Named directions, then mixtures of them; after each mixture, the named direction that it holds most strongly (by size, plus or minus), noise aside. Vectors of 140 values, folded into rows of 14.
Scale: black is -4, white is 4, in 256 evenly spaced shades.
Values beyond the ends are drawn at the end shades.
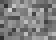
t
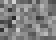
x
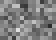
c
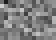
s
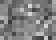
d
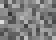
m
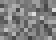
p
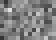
t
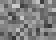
m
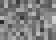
m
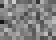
x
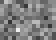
c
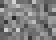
p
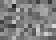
x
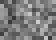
d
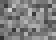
t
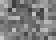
t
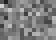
s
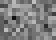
p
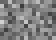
m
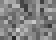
c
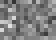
x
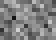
x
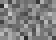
m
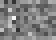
x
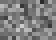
c
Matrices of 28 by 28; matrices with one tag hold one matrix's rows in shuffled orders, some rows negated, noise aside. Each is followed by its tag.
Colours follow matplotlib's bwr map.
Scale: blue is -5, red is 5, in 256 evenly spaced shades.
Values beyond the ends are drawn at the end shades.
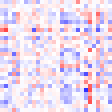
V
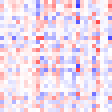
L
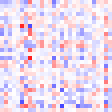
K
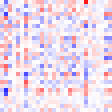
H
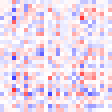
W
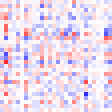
H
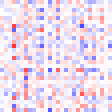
W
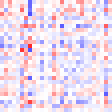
K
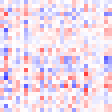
H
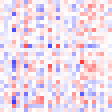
W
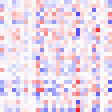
L
